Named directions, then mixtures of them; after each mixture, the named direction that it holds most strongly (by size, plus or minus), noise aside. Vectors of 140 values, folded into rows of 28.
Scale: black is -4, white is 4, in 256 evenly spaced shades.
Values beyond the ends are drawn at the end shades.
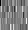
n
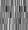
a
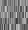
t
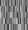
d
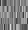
t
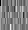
n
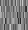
d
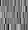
d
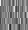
d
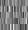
n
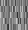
d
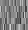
t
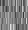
n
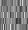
t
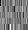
n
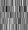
a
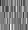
n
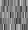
t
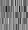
a
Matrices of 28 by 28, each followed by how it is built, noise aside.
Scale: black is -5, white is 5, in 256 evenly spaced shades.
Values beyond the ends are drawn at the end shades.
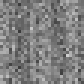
blocks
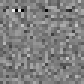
uneven rows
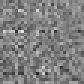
low rank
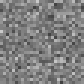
blocks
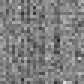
blocks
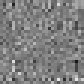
low rank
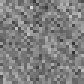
Toeplitz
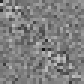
banded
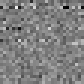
uneven rows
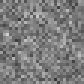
Toeplitz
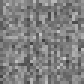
blocks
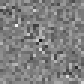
banded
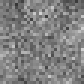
smooth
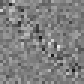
banded
